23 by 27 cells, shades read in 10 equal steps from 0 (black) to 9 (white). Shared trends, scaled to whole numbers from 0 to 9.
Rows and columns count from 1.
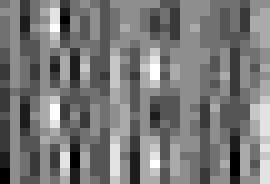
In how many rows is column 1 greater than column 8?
9
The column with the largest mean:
27
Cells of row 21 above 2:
21
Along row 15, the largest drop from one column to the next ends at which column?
7
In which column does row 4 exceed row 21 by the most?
6
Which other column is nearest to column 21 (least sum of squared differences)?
17
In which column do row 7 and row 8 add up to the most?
16
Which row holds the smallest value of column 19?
20
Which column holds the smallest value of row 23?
1
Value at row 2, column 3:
2
